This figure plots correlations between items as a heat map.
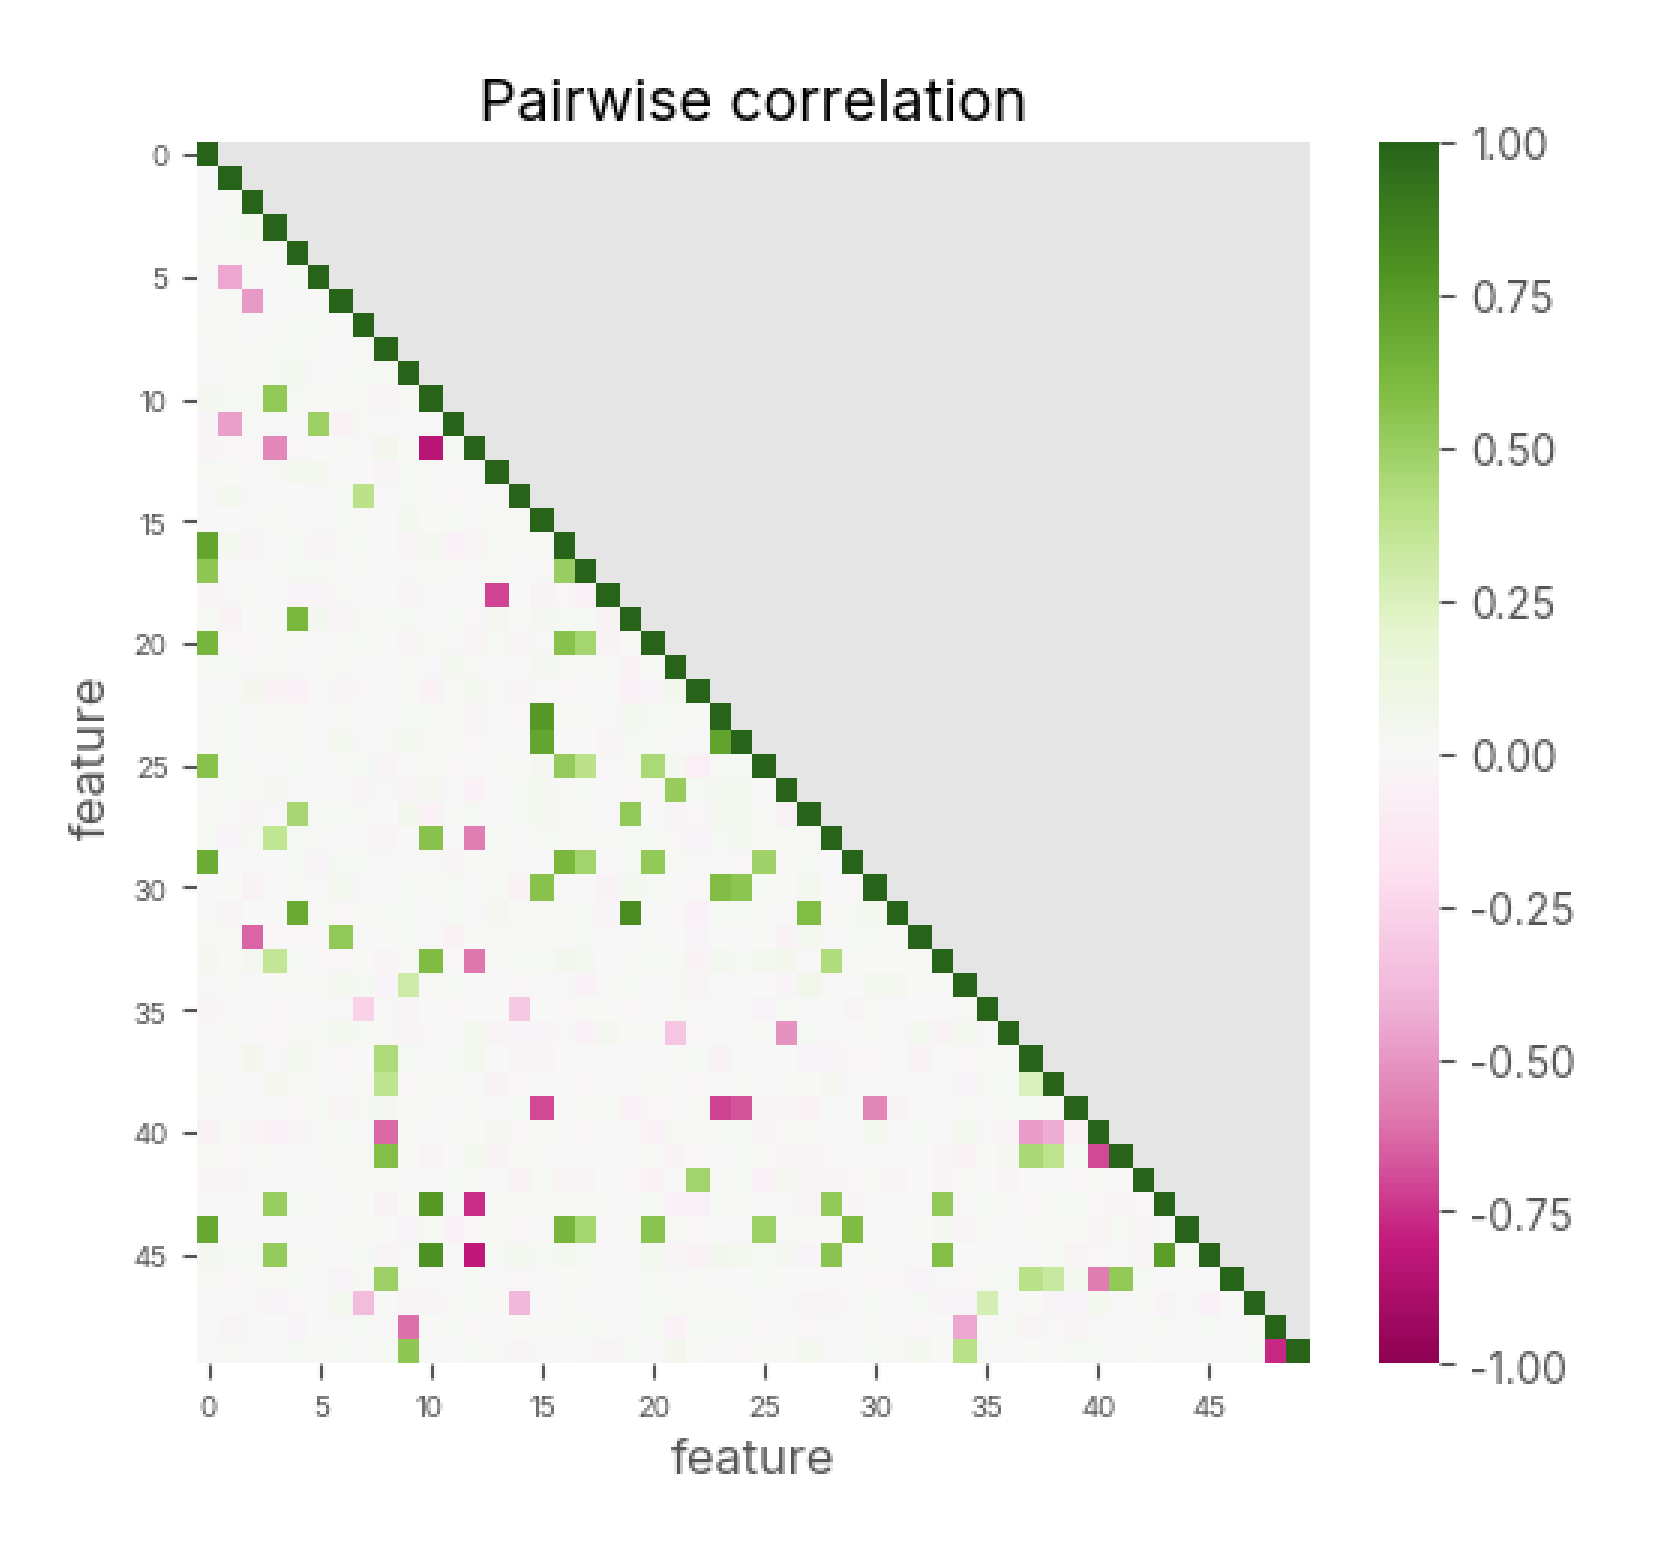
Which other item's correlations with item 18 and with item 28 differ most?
13
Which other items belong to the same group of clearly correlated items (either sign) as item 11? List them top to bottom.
1, 5
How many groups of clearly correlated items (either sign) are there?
12
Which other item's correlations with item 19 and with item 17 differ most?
31
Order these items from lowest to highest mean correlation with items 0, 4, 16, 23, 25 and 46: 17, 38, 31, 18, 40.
40, 18, 38, 31, 17
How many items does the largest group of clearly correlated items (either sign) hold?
7
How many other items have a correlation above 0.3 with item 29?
6
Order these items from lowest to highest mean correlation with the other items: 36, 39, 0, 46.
39, 36, 46, 0
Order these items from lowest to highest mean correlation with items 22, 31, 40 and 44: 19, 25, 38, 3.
38, 3, 25, 19
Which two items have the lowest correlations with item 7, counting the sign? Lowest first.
47, 35
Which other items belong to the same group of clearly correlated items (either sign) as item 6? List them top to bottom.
2, 32
